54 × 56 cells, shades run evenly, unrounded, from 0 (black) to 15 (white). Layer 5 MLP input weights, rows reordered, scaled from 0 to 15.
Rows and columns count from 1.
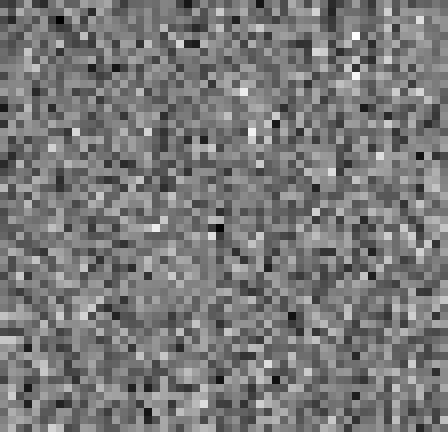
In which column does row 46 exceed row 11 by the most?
52
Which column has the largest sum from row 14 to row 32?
32
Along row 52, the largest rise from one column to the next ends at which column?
20
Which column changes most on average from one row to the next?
45
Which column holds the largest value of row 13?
54
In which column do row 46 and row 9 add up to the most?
5
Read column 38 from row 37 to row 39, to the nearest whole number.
6 9 6
